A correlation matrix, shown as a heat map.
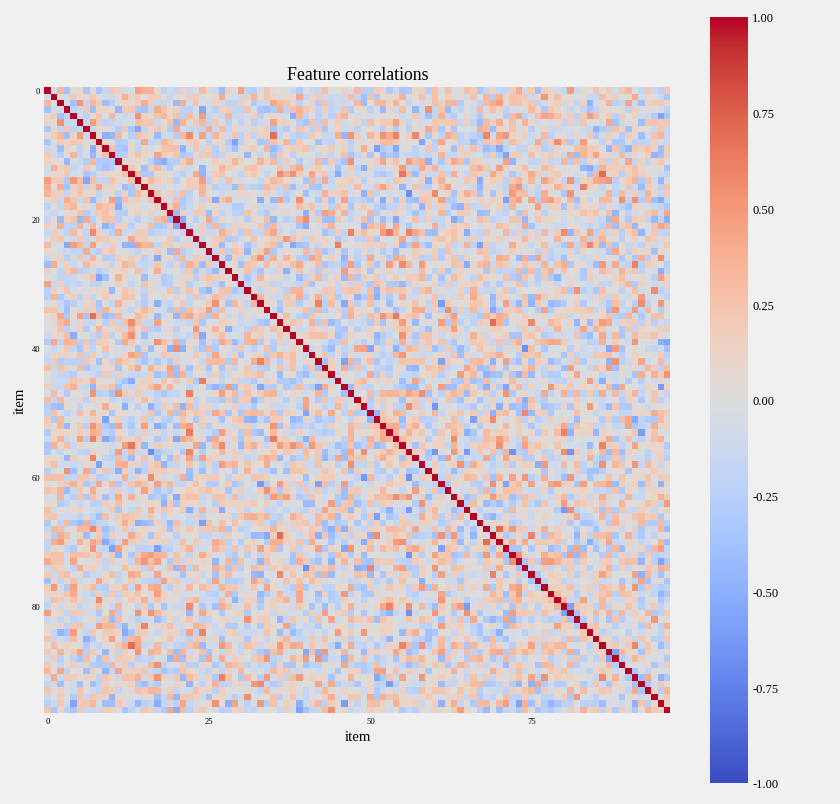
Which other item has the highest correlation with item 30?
0
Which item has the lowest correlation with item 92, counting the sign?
53
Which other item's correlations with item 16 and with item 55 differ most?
13
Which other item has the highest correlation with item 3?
59
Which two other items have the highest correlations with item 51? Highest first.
69, 90
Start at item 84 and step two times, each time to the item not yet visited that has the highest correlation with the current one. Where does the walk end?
45
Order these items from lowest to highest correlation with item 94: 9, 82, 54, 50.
9, 54, 50, 82
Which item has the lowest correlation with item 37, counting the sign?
28
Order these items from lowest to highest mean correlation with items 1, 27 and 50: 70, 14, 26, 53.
14, 26, 53, 70
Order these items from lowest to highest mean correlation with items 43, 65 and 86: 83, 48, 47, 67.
67, 47, 83, 48
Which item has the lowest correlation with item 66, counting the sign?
51
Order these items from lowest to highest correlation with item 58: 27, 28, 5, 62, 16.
5, 62, 16, 28, 27
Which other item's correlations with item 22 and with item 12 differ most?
84
